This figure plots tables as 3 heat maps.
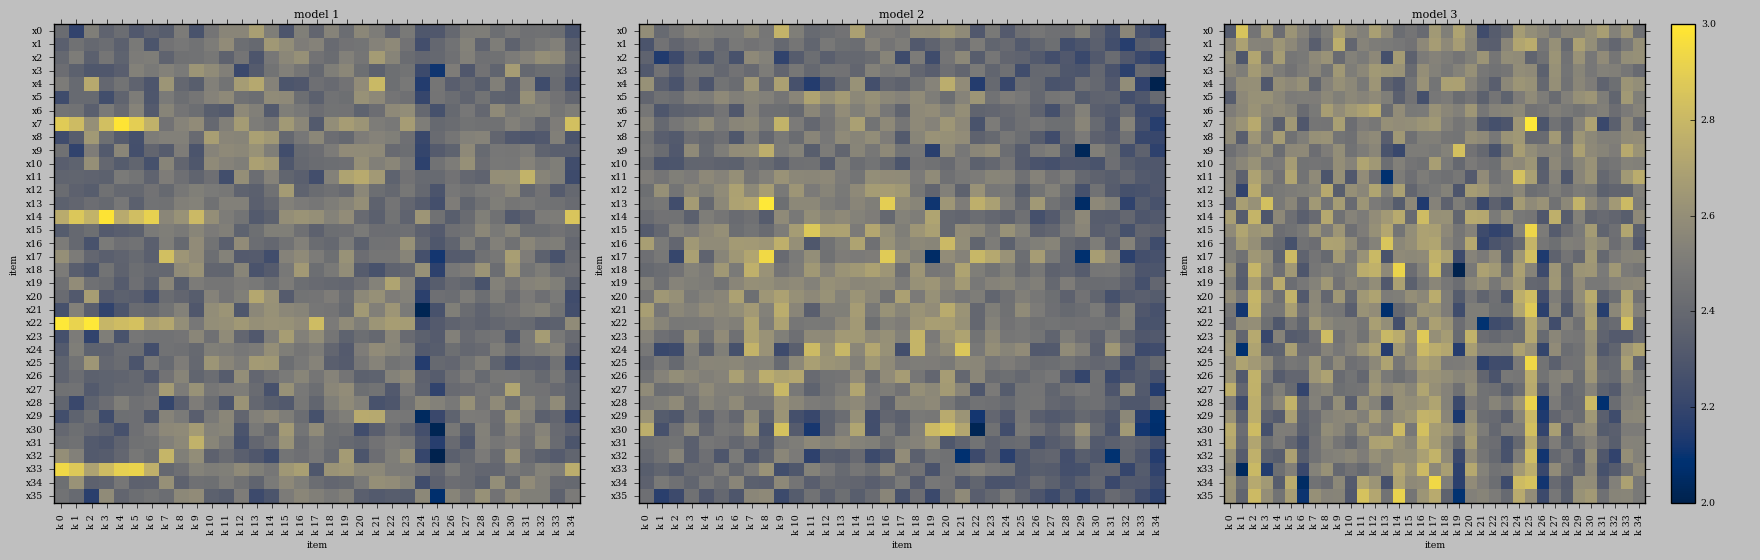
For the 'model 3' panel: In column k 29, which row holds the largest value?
x13
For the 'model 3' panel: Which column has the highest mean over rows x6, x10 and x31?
k 12
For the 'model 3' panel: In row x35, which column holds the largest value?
k 14
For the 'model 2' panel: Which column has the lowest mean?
k 34
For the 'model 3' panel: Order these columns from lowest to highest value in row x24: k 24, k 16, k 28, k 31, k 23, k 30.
k 31, k 28, k 23, k 30, k 24, k 16
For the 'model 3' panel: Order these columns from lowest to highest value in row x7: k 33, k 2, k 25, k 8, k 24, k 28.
k 28, k 8, k 33, k 24, k 2, k 25
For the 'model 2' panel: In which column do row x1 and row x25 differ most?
k 11
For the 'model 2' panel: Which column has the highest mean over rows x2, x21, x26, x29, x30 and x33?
k 20
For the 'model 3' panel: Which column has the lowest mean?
k 26
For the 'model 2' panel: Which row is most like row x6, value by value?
x8
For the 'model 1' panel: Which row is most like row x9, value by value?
x0
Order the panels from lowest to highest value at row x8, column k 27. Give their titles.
model 2, model 1, model 3
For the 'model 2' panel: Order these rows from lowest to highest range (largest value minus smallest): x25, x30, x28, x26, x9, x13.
x28, x25, x26, x9, x30, x13
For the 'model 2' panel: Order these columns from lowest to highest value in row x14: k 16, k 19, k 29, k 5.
k 16, k 5, k 29, k 19
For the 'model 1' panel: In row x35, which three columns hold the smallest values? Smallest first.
k 25, k 2, k 13
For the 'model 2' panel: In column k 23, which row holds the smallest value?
x34
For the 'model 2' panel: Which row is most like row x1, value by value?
x3
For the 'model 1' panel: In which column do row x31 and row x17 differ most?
k 7
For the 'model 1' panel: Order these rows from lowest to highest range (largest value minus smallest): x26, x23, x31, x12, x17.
x26, x12, x23, x31, x17
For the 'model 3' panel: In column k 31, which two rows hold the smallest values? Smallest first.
x28, x21
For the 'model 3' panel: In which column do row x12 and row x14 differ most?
k 16
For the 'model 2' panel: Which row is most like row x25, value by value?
x5
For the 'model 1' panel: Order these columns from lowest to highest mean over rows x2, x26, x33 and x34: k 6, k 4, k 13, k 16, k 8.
k 13, k 8, k 6, k 4, k 16
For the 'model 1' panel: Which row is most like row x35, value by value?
x18
